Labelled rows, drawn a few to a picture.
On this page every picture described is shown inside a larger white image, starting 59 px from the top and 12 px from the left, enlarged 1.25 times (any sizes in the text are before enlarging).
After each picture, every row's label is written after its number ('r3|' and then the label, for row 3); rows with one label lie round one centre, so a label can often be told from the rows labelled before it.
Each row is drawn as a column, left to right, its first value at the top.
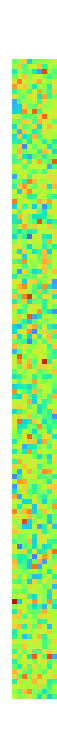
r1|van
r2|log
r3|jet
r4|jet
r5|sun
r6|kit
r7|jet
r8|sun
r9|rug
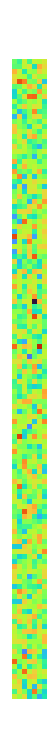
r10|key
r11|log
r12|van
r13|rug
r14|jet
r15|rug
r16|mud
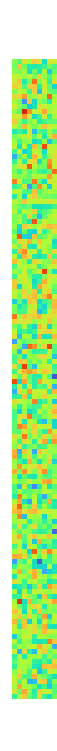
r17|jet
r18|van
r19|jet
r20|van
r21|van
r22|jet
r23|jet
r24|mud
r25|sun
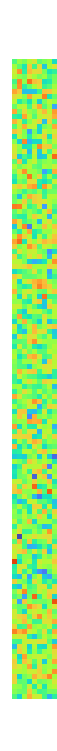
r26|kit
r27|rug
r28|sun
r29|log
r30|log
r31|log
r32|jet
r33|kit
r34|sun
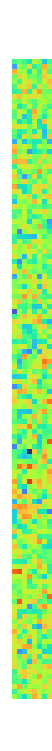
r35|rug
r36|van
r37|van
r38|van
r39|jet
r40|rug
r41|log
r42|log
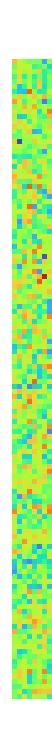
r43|jet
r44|log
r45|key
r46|rug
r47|jet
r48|log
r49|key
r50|jet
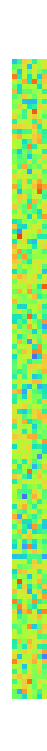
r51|sun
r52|key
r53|log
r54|jet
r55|sun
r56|rug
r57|log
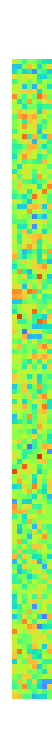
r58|jet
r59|jet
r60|sun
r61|kit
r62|kit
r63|mud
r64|mud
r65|rug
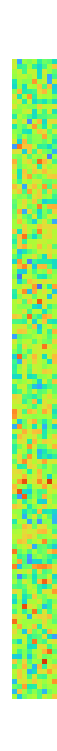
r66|rug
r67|kit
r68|key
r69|mud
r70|log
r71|rug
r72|rug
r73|rug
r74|log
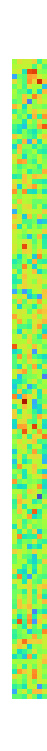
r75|rug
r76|van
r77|mud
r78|log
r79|jet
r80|log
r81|sun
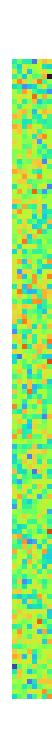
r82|sun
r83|sun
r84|rug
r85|sun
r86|mud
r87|log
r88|jet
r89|key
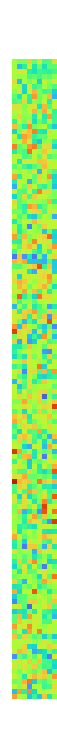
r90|key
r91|jet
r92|key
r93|kit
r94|kit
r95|mud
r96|van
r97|mud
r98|van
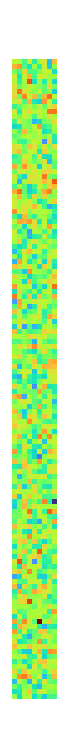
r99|mud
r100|kit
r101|van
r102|van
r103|rug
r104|sun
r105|mud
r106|jet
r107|jet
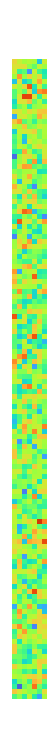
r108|jet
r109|kit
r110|mud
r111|mud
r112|key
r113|kit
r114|kit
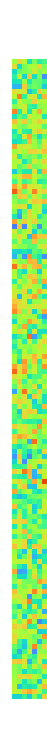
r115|kit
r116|kit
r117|kit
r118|sun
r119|mud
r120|kit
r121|key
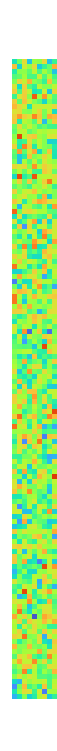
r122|kit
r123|sun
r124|kit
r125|sun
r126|mud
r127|jet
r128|rug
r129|sun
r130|rug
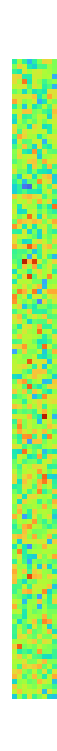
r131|van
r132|van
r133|key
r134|key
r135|van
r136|jet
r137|rug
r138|mud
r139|kit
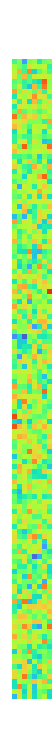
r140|kit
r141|jet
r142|kit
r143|jet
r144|mud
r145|mud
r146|log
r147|kit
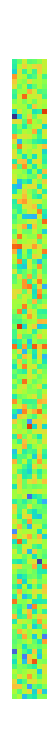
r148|van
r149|key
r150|mud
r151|kit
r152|rug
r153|mud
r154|rug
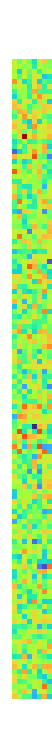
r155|log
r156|key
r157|sun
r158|mud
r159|sun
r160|mud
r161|key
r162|rug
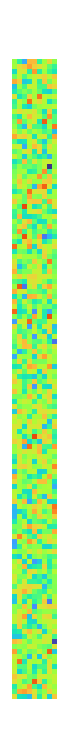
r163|key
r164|log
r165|rug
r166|mud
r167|jet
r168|mud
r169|log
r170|jet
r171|van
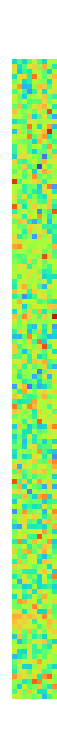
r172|rug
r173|kit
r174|van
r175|sun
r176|log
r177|key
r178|rug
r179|kit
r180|van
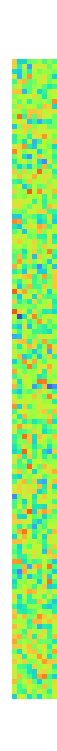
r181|kit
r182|kit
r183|key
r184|jet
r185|rug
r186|sun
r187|sun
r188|rug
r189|jet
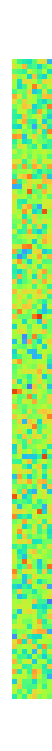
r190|van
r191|key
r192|kit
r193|rug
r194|van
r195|jet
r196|mud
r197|rug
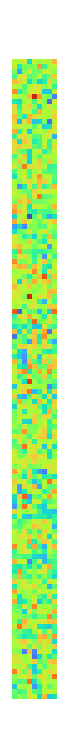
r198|kit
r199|van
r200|van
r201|jet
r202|mud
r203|mud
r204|key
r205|rug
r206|kit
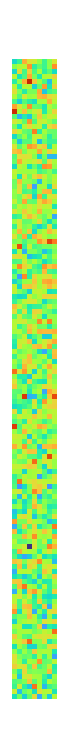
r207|kit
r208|rug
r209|mud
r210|log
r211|key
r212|kit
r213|mud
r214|mud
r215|mud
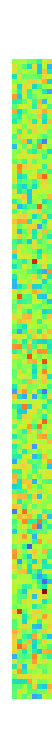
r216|rug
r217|van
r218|van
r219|log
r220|sun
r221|kit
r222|log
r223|jet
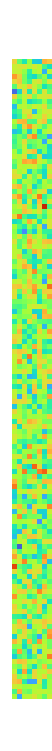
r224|log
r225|log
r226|kit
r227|mud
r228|van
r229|log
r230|kit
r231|jet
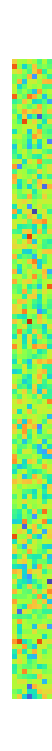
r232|mud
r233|key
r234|kit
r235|mud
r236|key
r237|rug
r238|van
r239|log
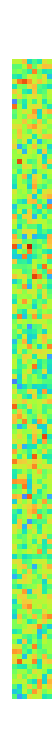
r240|key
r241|rug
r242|log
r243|van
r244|jet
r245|log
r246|sun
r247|rug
